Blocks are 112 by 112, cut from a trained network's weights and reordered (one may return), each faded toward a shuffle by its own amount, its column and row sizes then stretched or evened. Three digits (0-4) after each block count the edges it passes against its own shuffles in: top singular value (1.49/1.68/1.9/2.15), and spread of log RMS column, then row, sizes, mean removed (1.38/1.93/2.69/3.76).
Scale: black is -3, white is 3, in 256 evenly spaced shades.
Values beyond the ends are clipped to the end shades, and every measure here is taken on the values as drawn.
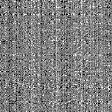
4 2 3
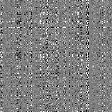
4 4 3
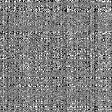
4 1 4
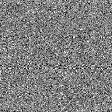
2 0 2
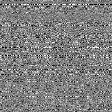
4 0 4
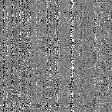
1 4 2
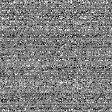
2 1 3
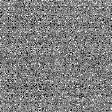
0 2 1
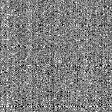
2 0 3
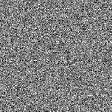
1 0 2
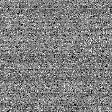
1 1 0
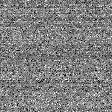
1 0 1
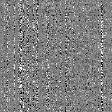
0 4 0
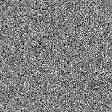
2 1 1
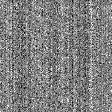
3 2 0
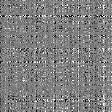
4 3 4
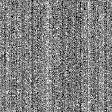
4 2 1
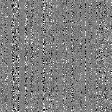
0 4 1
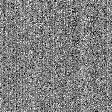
1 0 0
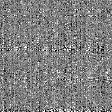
2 2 3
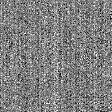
2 1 2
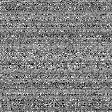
3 0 3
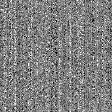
2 3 0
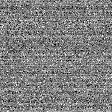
2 0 1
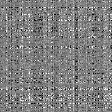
4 3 4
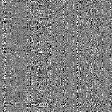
3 4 1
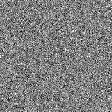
1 0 1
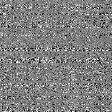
0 1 4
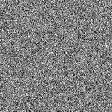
1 0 0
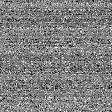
2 0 2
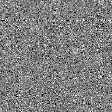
1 2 2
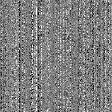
4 4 0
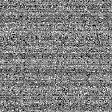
3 1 1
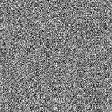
4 1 0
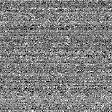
3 1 2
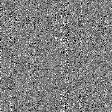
0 3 1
